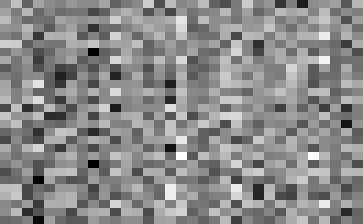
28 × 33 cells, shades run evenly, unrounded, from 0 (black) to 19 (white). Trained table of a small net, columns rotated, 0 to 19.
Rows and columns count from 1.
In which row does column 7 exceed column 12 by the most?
25
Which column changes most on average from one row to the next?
9
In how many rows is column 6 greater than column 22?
12
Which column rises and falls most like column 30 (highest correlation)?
11
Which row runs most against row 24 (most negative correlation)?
22
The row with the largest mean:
20
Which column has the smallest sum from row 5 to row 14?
6
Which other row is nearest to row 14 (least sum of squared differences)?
27
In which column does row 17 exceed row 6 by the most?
32
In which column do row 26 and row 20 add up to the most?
17
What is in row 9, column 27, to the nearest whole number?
16
